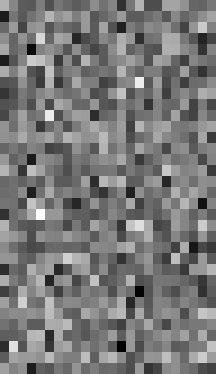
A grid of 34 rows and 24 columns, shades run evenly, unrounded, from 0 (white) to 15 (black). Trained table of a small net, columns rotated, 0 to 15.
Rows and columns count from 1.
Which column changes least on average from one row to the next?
18
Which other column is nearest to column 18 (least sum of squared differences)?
10
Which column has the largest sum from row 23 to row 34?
16
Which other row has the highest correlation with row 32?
3
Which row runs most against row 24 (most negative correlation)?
19
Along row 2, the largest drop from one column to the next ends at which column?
2
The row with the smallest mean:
33
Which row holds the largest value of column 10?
4
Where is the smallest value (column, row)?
5, 20
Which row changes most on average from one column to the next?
32
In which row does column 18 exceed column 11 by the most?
21
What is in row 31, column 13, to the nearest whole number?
6
